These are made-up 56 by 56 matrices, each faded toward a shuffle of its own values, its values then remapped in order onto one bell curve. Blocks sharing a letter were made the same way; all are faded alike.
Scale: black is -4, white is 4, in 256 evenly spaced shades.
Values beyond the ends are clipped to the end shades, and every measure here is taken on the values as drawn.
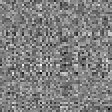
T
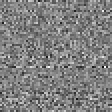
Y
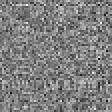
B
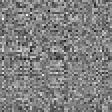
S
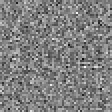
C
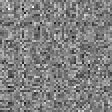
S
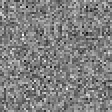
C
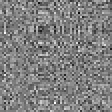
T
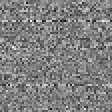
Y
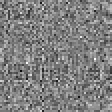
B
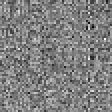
B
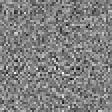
B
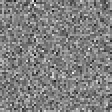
C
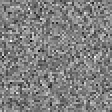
C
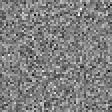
C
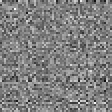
T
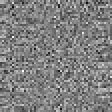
B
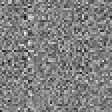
B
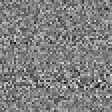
Y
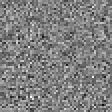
B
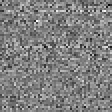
Y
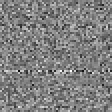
Y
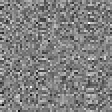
S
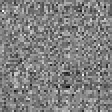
B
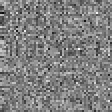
B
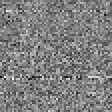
Y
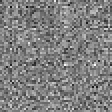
S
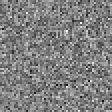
C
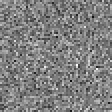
C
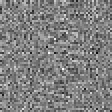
S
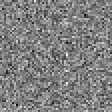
C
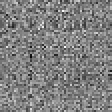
B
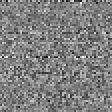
Y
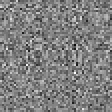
S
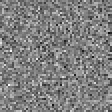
C
